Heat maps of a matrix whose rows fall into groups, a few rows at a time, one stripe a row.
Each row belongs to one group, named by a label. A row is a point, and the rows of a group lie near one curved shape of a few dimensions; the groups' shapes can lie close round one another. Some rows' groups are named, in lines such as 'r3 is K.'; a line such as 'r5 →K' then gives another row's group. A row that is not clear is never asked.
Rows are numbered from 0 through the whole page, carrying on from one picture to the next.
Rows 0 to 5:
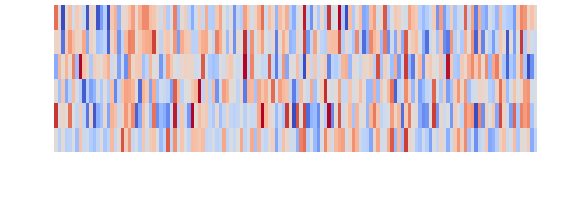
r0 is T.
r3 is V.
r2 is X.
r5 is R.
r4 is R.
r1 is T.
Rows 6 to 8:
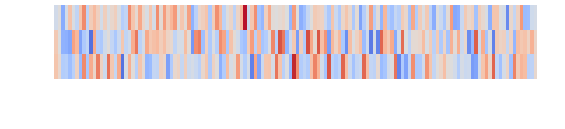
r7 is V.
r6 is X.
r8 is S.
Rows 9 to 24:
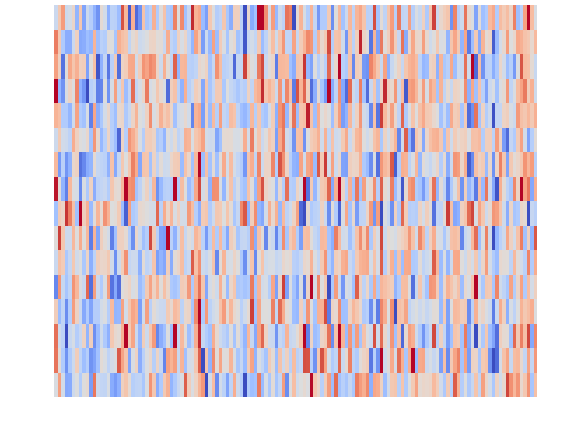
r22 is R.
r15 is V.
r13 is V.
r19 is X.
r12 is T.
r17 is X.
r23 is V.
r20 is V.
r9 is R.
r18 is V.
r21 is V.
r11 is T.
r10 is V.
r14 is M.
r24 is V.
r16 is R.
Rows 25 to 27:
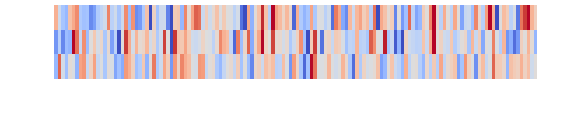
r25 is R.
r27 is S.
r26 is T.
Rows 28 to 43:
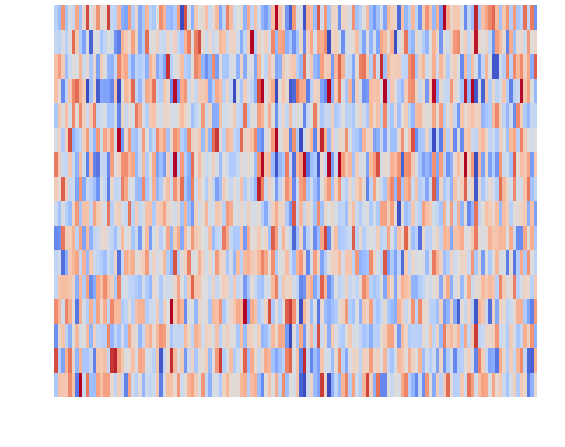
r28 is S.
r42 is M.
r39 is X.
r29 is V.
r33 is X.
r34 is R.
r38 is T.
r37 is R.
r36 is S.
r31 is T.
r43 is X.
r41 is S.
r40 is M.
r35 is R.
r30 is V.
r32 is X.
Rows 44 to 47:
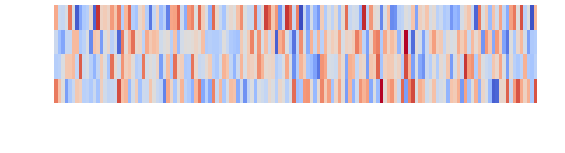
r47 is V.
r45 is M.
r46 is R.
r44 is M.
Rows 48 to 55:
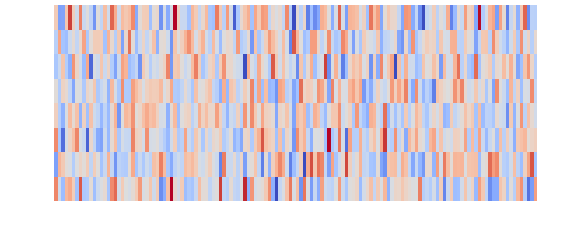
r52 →T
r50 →R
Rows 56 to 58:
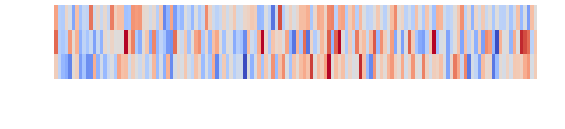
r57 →R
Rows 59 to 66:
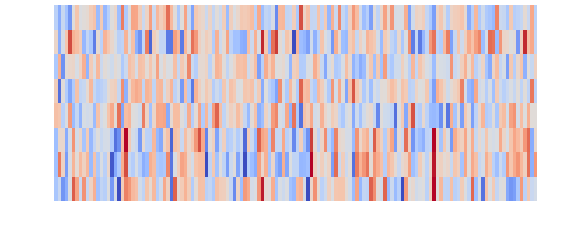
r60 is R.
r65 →V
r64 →V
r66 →T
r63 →X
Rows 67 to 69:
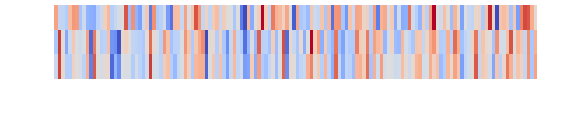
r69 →V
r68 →V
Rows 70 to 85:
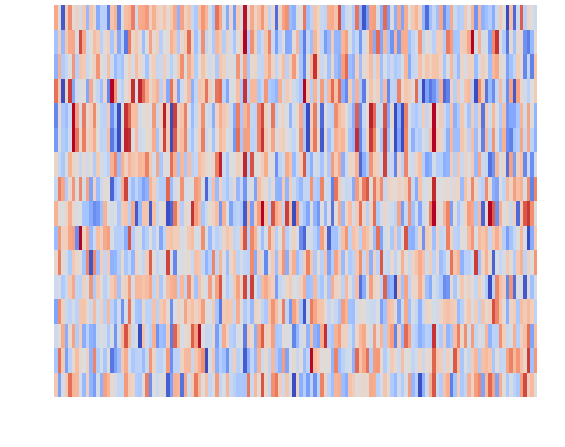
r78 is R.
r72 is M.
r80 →V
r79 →X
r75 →T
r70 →T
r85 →R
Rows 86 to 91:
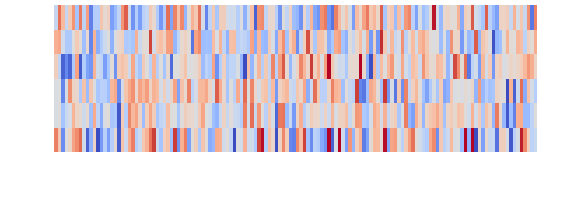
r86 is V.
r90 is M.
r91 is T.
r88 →V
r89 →T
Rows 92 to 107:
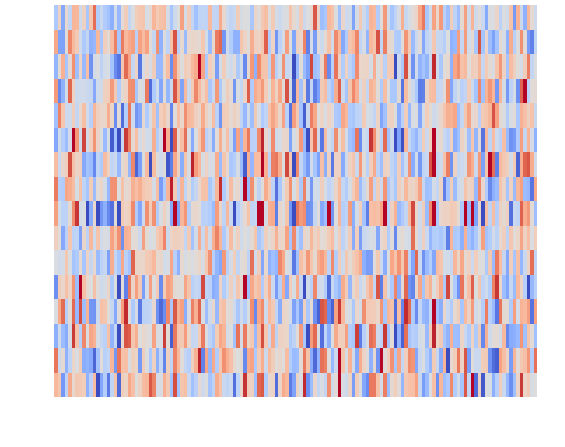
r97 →T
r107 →T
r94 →V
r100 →T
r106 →V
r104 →V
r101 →X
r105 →T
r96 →S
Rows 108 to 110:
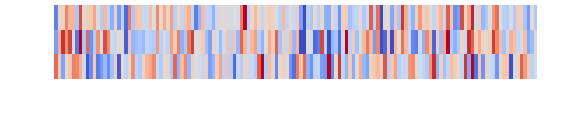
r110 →T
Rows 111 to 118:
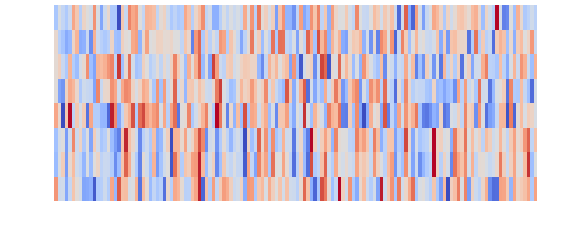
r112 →V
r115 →T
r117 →V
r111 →M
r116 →V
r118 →V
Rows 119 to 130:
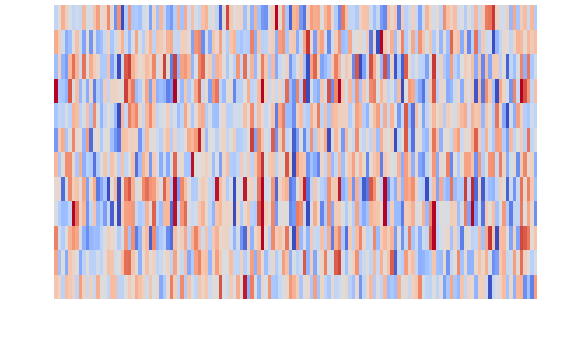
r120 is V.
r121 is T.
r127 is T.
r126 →T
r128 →R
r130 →M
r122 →R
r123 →M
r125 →R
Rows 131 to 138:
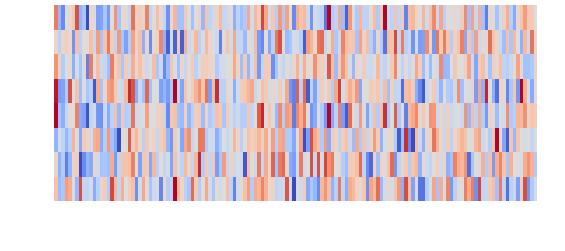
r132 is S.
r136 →M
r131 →T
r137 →V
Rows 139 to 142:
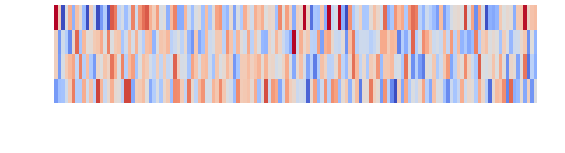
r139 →T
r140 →S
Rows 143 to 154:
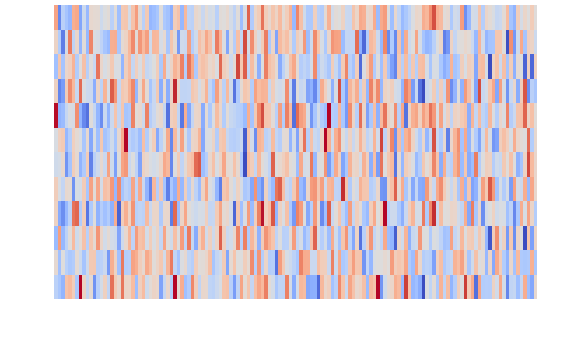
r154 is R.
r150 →S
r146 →R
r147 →T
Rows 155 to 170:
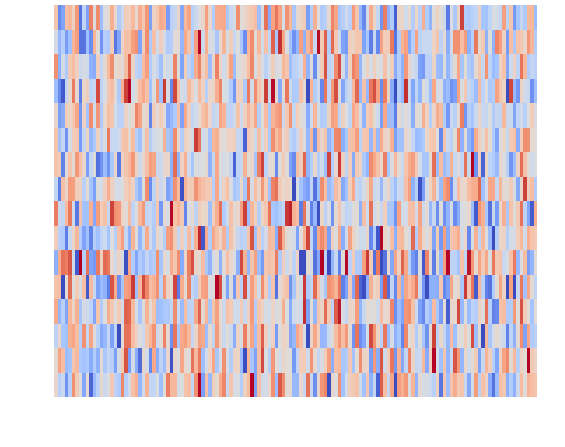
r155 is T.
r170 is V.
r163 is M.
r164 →V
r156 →V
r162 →R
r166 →T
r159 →T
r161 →T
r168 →T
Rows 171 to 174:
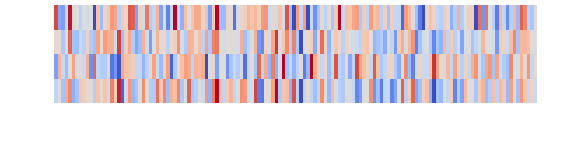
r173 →V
